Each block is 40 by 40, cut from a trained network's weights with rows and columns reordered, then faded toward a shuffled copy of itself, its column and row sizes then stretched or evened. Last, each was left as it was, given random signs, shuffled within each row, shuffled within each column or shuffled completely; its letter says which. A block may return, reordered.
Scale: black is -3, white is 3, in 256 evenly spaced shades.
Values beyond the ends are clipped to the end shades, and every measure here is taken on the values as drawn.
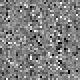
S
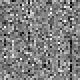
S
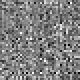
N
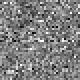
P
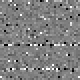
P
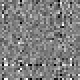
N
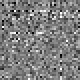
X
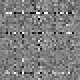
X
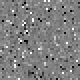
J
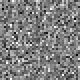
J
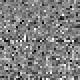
P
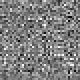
N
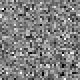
X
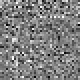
X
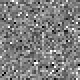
J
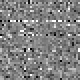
X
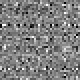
N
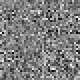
X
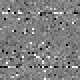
P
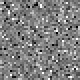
J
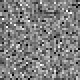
J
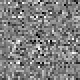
X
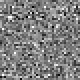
P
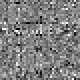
N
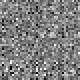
N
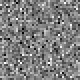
J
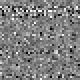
P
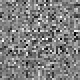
X
